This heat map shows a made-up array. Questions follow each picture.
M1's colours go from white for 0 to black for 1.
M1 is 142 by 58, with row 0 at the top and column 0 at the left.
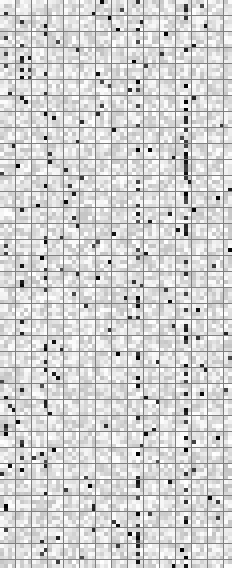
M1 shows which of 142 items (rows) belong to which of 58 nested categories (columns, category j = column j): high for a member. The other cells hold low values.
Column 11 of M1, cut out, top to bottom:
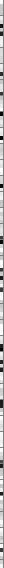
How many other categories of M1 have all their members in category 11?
8
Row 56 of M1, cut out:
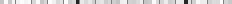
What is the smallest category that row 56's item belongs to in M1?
19
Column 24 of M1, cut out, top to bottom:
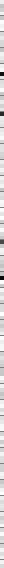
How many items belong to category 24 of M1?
4
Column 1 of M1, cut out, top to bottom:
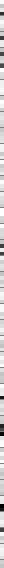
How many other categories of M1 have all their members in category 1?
5
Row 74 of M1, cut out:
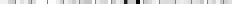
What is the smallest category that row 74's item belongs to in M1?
31
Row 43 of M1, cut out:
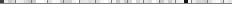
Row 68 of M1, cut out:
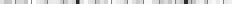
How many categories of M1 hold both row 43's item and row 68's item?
1
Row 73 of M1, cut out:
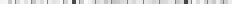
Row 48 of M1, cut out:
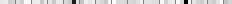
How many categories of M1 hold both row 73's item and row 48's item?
2
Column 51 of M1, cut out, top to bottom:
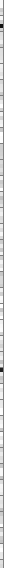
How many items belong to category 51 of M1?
2
